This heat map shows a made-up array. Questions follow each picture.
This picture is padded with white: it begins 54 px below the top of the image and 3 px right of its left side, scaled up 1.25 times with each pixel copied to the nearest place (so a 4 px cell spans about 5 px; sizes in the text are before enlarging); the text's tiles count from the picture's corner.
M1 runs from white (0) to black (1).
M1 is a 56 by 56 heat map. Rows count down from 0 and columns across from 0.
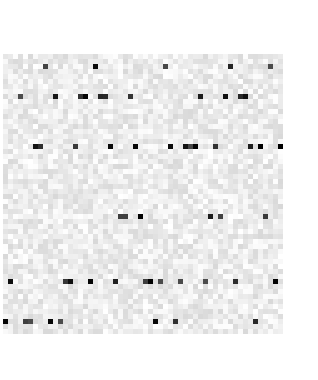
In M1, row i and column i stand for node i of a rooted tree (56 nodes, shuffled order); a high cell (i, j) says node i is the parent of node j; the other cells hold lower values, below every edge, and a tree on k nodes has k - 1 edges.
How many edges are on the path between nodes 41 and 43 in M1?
2
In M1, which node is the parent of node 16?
8
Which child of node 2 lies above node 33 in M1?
18
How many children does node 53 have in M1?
8
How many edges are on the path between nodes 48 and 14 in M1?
4
